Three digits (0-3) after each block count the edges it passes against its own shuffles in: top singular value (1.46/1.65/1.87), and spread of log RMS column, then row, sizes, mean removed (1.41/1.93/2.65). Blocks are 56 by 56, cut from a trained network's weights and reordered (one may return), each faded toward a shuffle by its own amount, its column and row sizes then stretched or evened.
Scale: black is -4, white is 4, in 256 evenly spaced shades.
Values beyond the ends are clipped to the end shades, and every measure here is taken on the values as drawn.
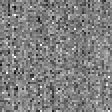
0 2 0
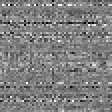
3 0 3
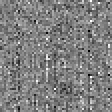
1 2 0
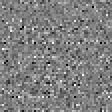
0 1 2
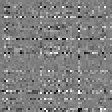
2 2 3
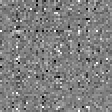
1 2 1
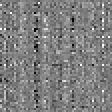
3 2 2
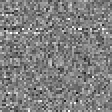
0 0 1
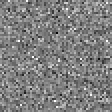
1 0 1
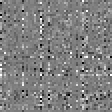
0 3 2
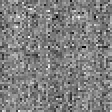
1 1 1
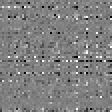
3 2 3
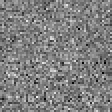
1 0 1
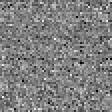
0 0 1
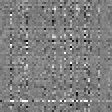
3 3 1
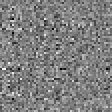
1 1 1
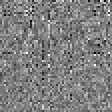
3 2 1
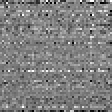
3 1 3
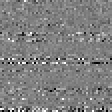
3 0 3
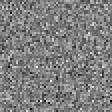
2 0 0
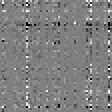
3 3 2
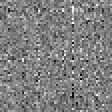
1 2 1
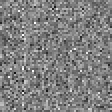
1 1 0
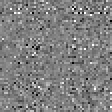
0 1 2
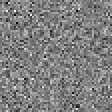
2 1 0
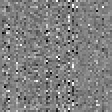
1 3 0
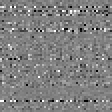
1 0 3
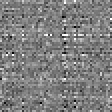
3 2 1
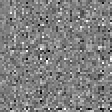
2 2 1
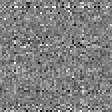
2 1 2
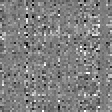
0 3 1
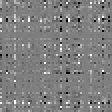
2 3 3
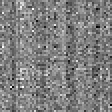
3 1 1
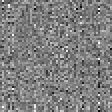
2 2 0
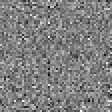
2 1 1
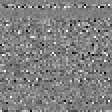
0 0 3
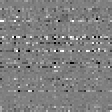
1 1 3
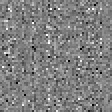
0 2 1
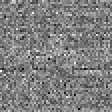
1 0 0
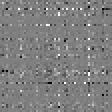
1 2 3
